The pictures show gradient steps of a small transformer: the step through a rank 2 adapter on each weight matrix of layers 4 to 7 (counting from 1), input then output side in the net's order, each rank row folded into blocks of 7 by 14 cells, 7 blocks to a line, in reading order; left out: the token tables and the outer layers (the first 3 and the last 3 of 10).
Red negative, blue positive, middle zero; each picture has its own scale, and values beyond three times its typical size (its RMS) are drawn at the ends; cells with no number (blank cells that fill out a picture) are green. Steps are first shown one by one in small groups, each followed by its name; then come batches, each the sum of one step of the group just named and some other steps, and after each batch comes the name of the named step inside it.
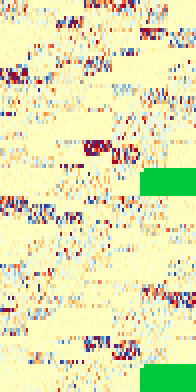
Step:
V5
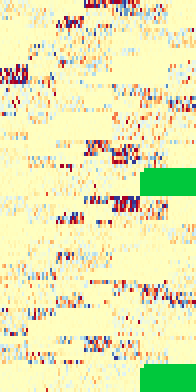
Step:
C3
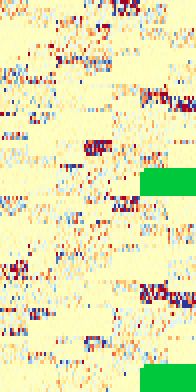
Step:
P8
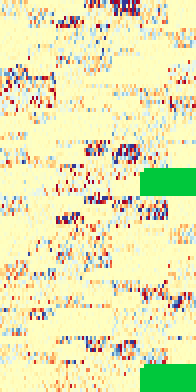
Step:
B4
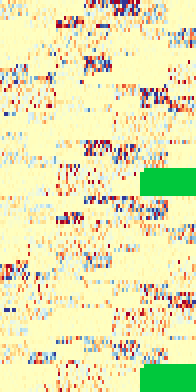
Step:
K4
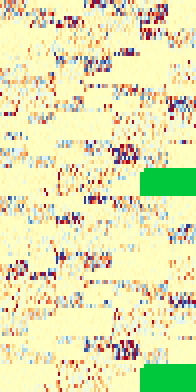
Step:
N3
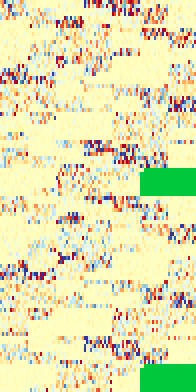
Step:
N3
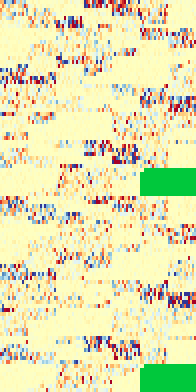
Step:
V5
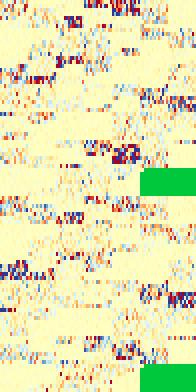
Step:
V5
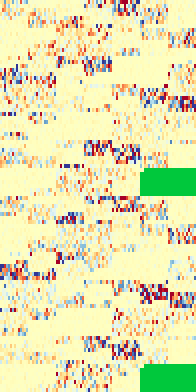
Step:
P8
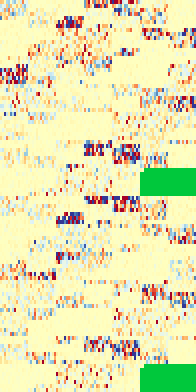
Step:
C3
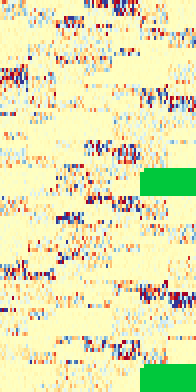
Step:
B4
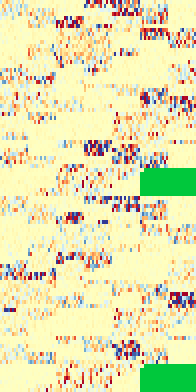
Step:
N3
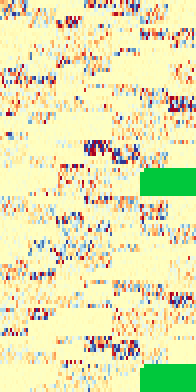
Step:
N3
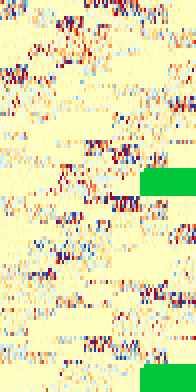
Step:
C3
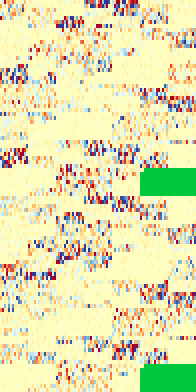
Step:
K4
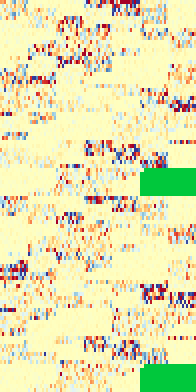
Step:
P8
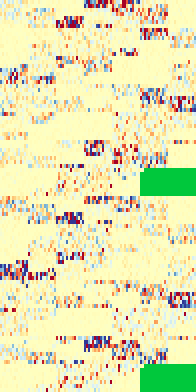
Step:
V5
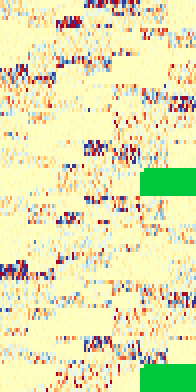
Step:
K4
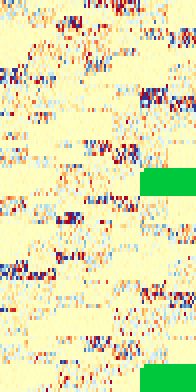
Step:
V5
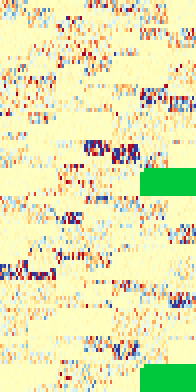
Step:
N3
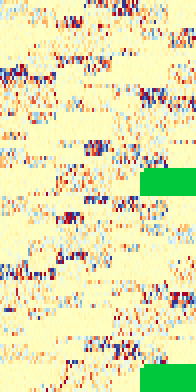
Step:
B4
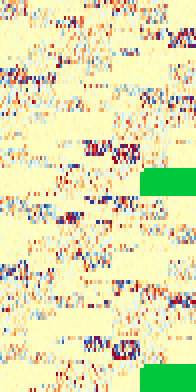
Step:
V5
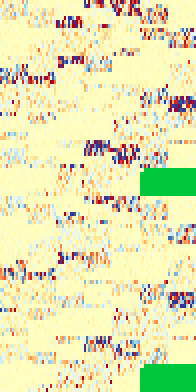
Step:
N3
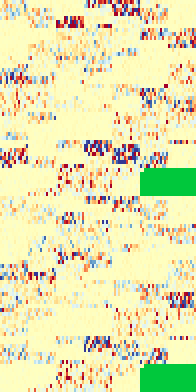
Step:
N3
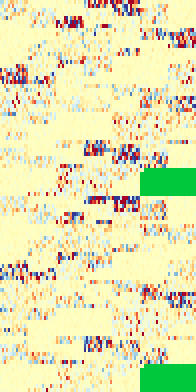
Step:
C3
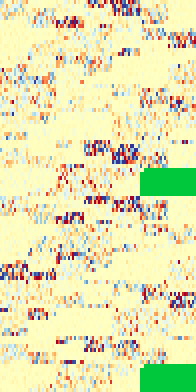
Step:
B4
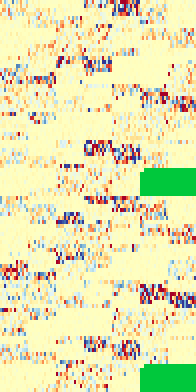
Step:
P8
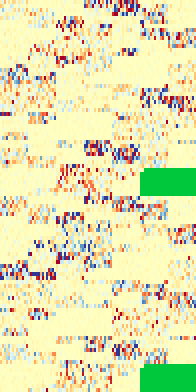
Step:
B4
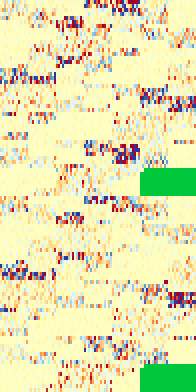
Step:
N3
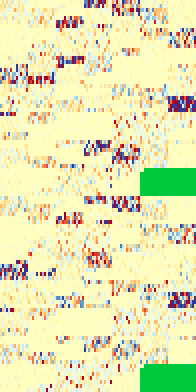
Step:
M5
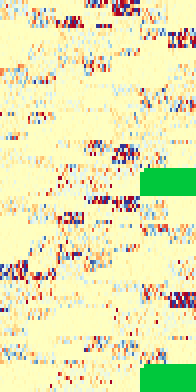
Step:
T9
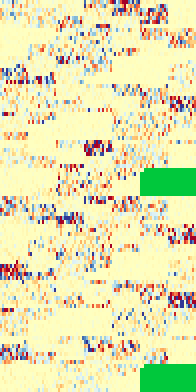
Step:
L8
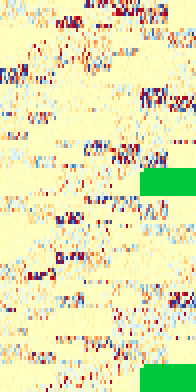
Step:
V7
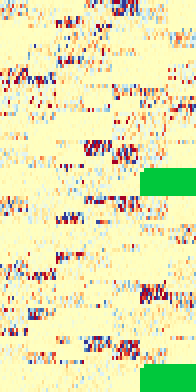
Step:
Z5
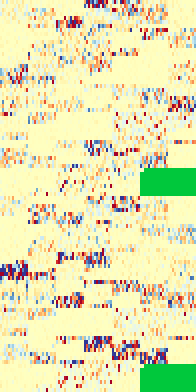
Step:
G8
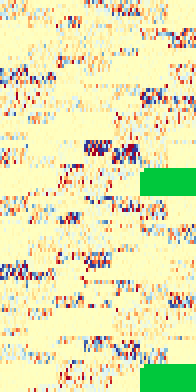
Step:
G8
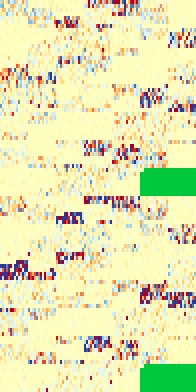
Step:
Z5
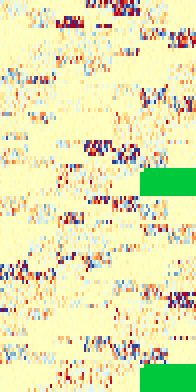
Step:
T9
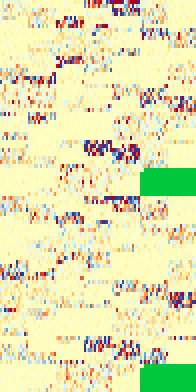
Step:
Z5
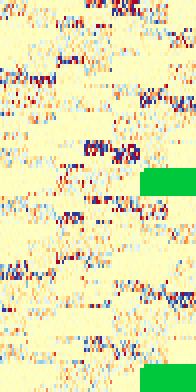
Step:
Z5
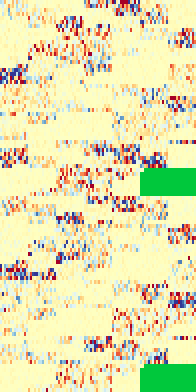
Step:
L8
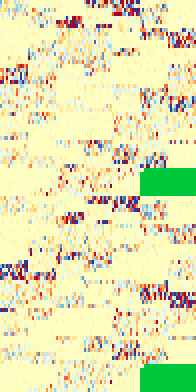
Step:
T9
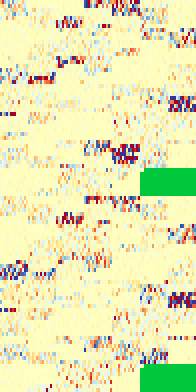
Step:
M5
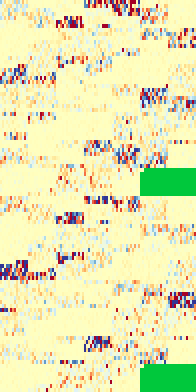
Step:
T9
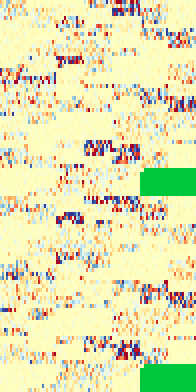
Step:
Z5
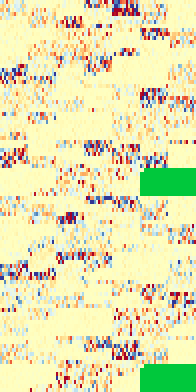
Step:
V7
